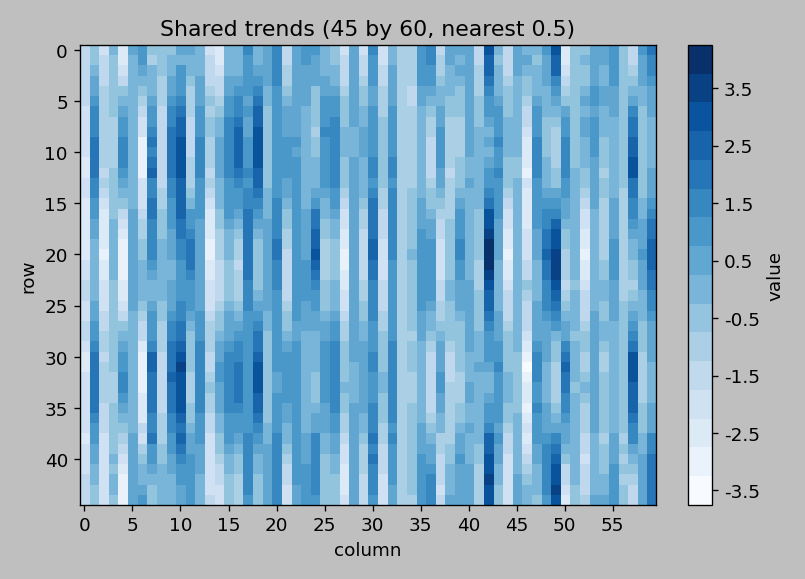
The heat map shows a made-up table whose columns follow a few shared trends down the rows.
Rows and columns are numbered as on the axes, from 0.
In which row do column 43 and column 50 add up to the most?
31
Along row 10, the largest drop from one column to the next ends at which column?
11
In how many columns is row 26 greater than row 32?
24
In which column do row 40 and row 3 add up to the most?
42
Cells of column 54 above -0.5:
16
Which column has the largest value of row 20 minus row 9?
49
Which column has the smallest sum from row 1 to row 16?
0
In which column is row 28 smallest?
46
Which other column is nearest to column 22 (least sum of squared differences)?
32
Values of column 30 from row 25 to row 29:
1.5 1.5 1 1 1
